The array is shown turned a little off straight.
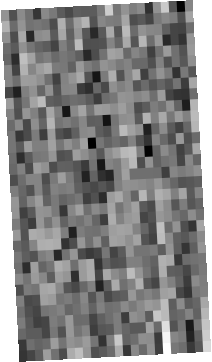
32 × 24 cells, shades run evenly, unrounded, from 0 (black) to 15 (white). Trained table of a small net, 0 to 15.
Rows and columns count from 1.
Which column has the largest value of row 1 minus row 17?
21
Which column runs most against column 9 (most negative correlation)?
18
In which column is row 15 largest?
16
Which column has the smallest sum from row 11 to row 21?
12
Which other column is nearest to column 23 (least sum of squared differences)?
2
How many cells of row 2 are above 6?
18
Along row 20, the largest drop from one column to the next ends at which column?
17
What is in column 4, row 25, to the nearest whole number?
8
